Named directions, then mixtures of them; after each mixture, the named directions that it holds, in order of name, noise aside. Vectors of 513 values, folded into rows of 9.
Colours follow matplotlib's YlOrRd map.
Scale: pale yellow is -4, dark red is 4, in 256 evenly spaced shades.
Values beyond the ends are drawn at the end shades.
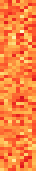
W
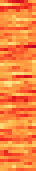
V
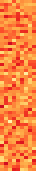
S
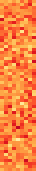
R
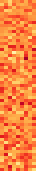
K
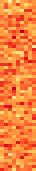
K, V, W.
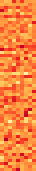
K, S, V.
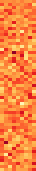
K, R.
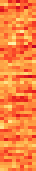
V, W.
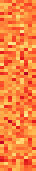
R, S.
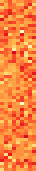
K, R, W.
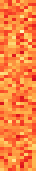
W.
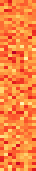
K.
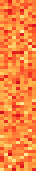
K, W.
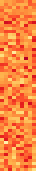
K, W.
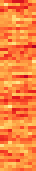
V.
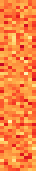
K, S, W.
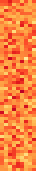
K, R.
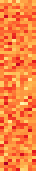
R, S.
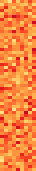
K, R, S.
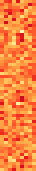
W.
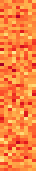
K, R, S.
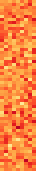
R.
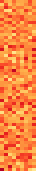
K.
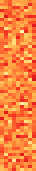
R, S, W.
